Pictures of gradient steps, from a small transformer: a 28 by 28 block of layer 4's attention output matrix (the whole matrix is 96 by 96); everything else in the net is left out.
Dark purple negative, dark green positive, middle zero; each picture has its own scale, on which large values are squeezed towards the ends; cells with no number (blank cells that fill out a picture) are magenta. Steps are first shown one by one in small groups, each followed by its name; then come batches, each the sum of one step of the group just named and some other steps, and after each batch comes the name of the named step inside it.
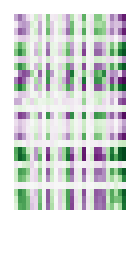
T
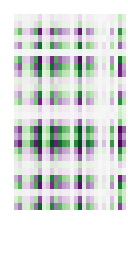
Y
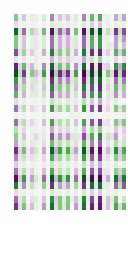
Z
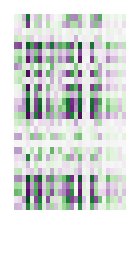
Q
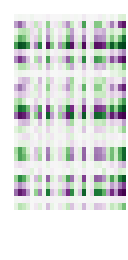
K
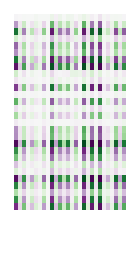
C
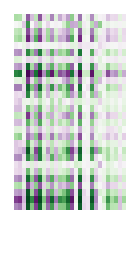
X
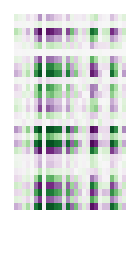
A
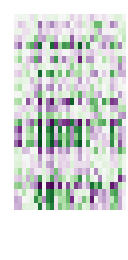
Y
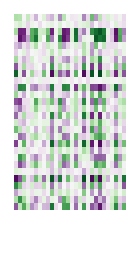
Z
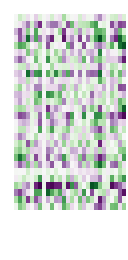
K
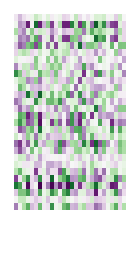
Z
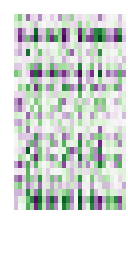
X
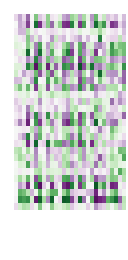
T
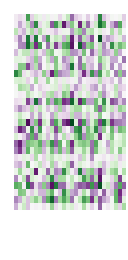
Z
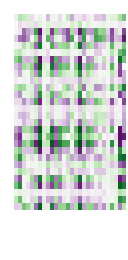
Y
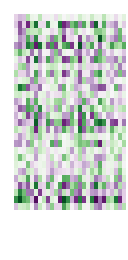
Q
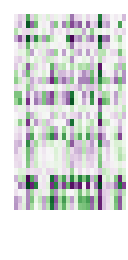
Z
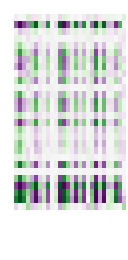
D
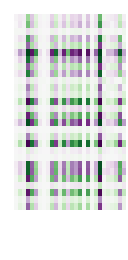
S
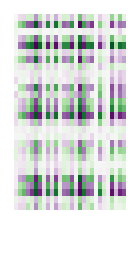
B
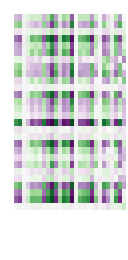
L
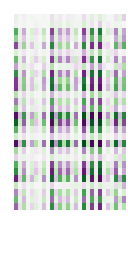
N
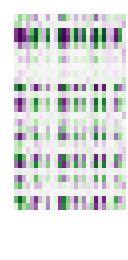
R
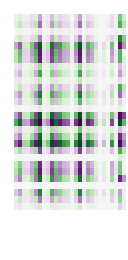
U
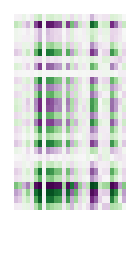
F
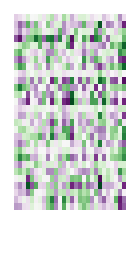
R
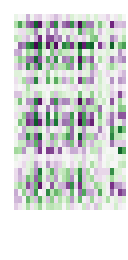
B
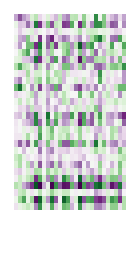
B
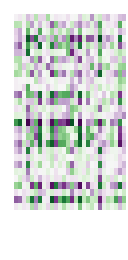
L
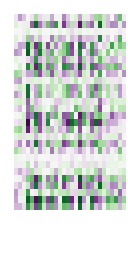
B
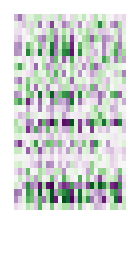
L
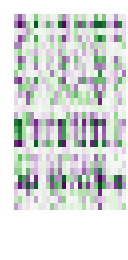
N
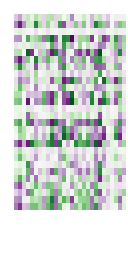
S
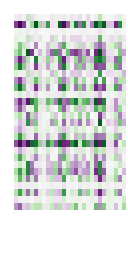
S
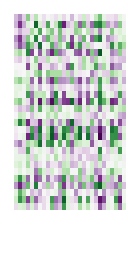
D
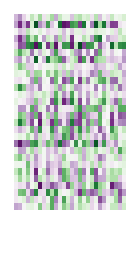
B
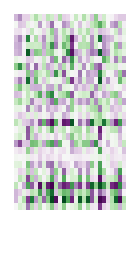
L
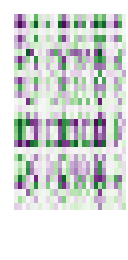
S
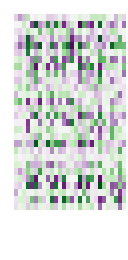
B
